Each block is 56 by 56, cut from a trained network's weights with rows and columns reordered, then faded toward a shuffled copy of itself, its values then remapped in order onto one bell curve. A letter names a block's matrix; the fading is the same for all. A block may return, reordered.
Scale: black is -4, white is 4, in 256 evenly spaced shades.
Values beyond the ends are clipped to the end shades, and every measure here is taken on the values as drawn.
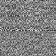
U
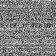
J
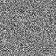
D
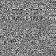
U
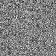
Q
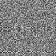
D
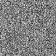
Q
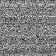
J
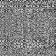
U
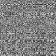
U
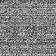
J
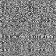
U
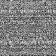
J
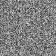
Q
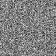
Q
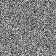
Q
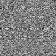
D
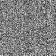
Q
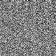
Q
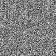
Q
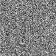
Q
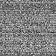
J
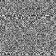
U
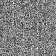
Q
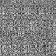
U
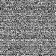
J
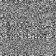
U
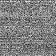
J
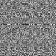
U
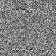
D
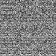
J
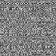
U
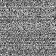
J
